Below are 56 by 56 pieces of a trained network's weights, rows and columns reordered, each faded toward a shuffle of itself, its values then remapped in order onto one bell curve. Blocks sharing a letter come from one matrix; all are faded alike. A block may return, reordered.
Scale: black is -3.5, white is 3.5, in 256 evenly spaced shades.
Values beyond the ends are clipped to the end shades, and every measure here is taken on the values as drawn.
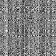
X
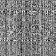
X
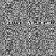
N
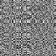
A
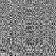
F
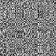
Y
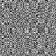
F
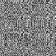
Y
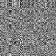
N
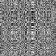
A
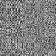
Y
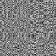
Y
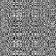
A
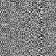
N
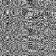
N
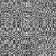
F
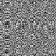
F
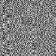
N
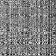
X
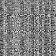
X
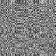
F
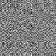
F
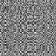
A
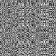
A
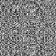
Y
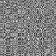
F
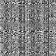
X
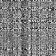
X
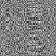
F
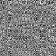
N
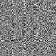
N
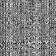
X
